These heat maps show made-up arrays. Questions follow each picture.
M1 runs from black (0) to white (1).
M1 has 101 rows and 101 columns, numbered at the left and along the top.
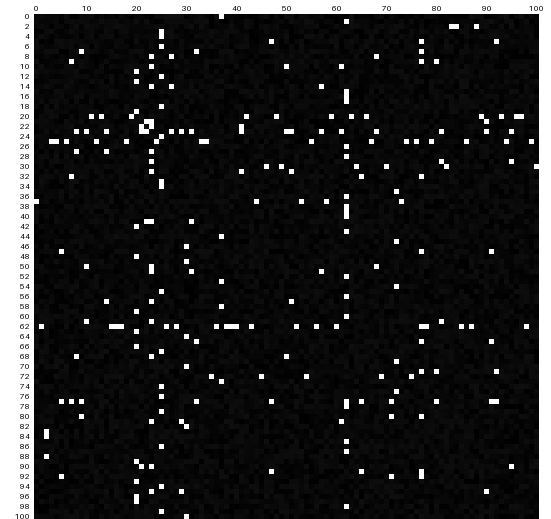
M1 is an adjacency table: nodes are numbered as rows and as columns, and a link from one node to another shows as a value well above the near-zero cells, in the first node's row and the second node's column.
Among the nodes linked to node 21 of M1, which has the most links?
node 23
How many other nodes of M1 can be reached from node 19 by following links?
12
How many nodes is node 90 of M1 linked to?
3
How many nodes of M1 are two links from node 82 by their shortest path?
5
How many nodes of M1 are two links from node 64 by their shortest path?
5
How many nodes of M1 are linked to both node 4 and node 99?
1
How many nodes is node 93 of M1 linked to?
1
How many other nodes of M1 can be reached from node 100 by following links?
6
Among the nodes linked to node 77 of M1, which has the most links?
node 62
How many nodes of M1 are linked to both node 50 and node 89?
0
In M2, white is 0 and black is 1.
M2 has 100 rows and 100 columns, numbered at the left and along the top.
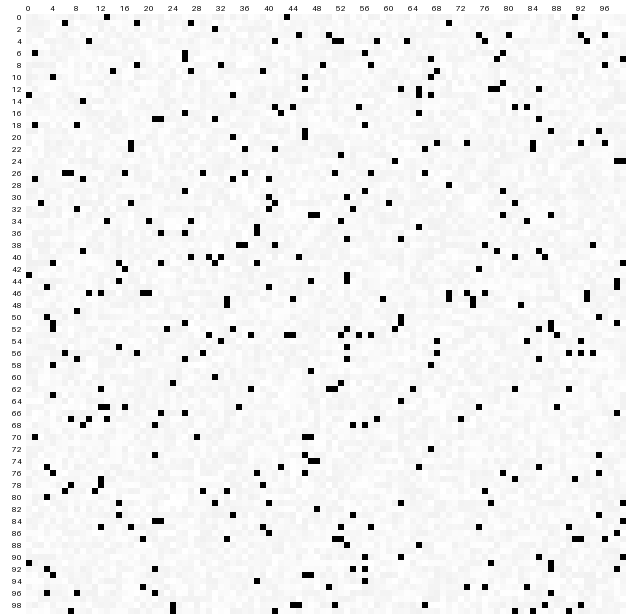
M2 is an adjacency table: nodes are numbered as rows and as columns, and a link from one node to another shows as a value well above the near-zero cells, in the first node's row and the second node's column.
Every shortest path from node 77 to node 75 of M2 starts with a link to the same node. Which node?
node 12
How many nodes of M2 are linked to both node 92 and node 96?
3
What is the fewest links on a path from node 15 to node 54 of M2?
2
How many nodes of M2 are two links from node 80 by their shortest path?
5
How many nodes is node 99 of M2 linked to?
6
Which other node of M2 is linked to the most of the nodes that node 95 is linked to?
node 46
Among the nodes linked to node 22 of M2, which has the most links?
node 41
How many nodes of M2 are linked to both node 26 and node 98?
2
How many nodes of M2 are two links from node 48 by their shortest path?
3
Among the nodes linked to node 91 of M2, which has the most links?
node 87
